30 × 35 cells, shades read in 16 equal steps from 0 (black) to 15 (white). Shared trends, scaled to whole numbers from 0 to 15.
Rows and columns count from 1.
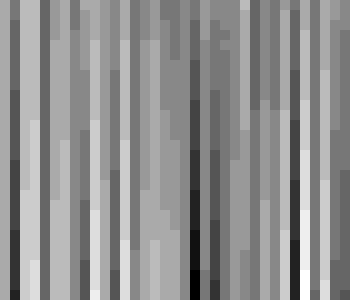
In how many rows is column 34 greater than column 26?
13
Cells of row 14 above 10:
7
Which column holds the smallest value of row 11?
20
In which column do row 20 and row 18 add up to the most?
31
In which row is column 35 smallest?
30
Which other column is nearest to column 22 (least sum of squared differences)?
2
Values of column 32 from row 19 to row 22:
7 7 7 7
